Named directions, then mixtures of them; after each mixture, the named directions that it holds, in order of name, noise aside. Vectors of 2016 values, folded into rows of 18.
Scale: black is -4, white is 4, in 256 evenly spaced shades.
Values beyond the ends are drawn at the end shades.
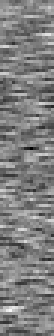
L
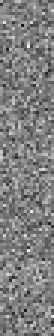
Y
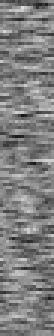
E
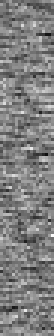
E, L, Y.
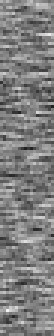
E, L.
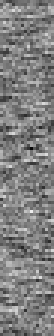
E, L, Y.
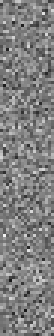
Y.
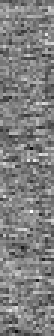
E, L, Y.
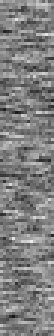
E, L.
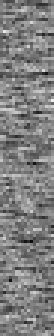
E, L, Y.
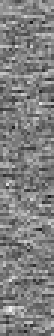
L, Y.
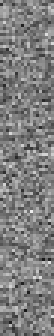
L, Y.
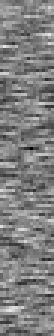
L.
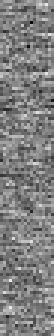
E, L, Y.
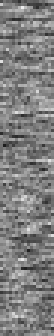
E, Y.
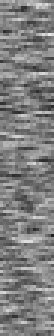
E, L.
